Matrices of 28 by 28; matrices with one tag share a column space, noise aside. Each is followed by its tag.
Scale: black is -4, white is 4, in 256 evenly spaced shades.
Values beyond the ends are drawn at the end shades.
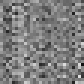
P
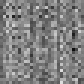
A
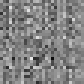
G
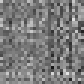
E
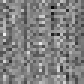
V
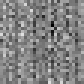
A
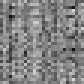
A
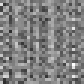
P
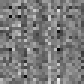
A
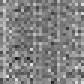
P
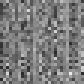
E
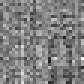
G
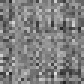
E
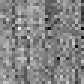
G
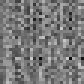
G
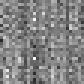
G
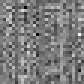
V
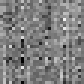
G
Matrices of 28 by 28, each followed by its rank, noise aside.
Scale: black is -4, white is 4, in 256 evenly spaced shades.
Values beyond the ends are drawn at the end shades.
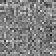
six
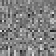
four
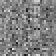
five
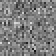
seven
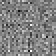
five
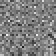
five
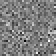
six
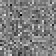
six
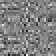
five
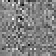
five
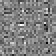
four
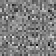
five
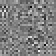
five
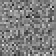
seven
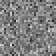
seven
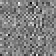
five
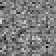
six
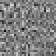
five
